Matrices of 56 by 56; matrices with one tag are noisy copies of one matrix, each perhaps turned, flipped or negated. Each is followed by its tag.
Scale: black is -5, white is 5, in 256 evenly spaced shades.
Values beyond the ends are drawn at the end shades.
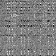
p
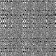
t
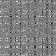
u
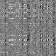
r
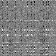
p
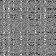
u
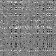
r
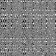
t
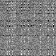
p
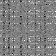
u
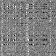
r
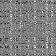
u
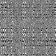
t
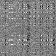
r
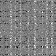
u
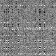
r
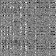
p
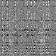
p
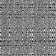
t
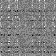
u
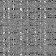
u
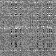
r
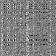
r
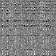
p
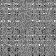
u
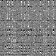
p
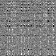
p
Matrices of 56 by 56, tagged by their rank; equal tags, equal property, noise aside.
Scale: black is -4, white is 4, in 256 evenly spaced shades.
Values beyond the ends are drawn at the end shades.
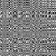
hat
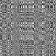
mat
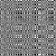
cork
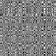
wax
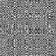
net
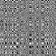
hat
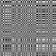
cork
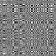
mat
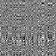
hat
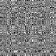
wax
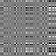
cork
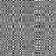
cork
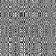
mat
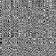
net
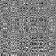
net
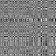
mat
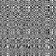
mat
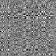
hat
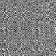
net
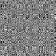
wax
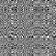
wax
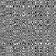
hat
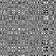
mat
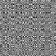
wax
